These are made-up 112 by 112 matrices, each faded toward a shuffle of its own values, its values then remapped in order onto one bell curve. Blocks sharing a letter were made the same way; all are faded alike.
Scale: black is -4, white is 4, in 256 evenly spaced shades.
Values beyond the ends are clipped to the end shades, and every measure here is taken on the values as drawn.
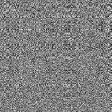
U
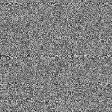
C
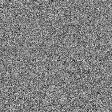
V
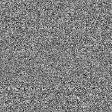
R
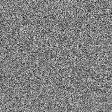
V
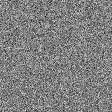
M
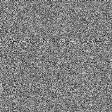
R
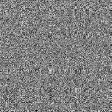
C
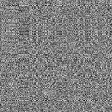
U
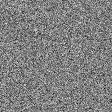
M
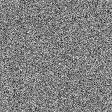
M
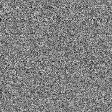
V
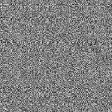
C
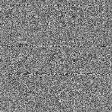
R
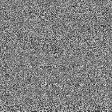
R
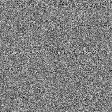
V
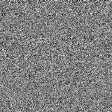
V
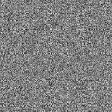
C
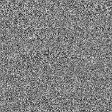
R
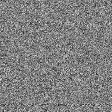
V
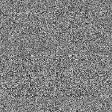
R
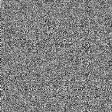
R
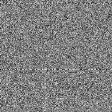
R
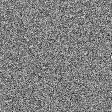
M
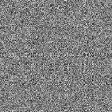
C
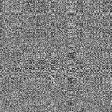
U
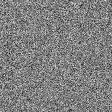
M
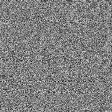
V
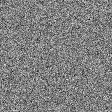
M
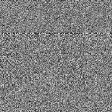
C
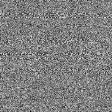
R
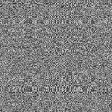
U
